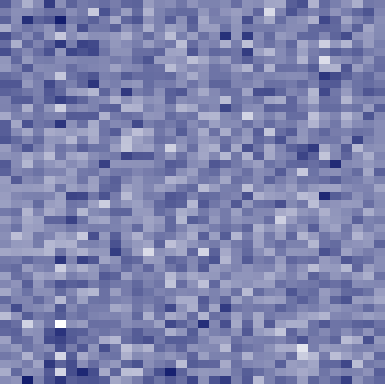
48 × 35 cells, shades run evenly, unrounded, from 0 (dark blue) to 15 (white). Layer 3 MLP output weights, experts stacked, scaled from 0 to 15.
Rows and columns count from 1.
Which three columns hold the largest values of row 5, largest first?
6, 16, 12
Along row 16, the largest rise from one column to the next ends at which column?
7
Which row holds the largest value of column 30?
8
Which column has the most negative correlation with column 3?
11
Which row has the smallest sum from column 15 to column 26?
48
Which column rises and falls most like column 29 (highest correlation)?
32
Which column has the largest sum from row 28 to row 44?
26
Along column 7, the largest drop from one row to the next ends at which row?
25
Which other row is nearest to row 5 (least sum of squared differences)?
38
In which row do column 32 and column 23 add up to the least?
5
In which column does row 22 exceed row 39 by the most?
21
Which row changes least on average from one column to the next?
10
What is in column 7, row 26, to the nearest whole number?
6
